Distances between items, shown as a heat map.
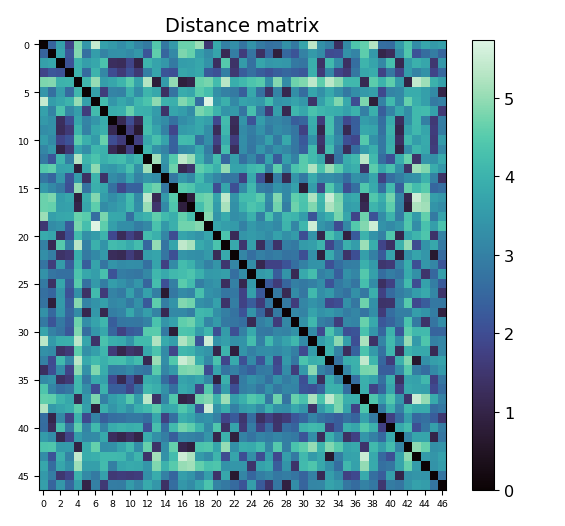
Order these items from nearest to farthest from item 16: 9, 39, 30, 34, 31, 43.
9, 39, 30, 34, 31, 43
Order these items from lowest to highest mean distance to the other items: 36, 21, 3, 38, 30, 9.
3, 9, 36, 30, 21, 38
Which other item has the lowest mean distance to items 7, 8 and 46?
28
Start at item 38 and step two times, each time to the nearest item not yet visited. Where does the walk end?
31
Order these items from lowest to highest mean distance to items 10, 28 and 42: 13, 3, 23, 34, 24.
3, 13, 23, 24, 34
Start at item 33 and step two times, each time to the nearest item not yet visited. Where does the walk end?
12
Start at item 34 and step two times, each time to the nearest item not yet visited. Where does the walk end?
19
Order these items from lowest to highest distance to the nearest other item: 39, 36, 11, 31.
11, 39, 31, 36
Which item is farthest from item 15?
4
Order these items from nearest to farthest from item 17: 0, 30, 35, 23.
35, 23, 30, 0
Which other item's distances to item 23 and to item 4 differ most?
21
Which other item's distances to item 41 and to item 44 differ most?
20
